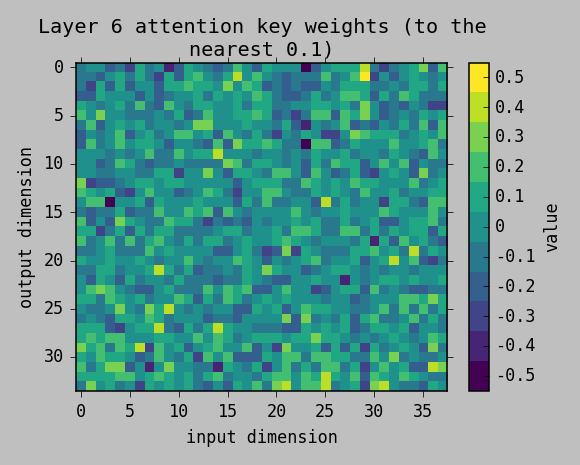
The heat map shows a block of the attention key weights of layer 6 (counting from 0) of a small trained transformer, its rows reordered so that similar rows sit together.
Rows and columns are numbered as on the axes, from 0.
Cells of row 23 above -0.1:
21
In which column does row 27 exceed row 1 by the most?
8
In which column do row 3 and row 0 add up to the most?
29
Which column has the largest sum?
4
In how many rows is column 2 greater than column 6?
14
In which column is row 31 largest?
36
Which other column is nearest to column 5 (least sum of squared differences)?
33
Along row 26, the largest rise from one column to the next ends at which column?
23
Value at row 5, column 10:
0.1
